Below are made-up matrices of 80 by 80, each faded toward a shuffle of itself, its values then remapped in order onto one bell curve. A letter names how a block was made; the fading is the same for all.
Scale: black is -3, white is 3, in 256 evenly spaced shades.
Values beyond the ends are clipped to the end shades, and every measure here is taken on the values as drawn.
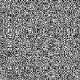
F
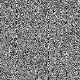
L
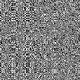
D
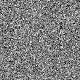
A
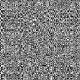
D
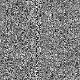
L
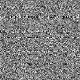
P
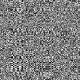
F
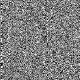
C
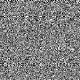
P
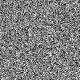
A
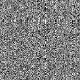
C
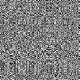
F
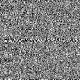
P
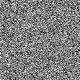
A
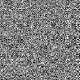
F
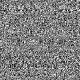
P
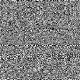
P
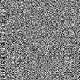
F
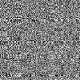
F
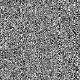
L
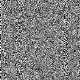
L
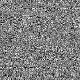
P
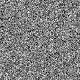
A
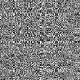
D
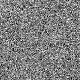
A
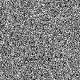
A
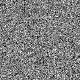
A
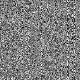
L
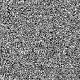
A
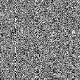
C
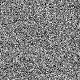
A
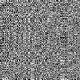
F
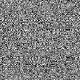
P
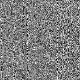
L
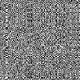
D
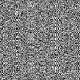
D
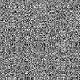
F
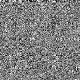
P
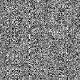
C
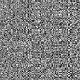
D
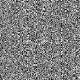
C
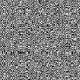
D
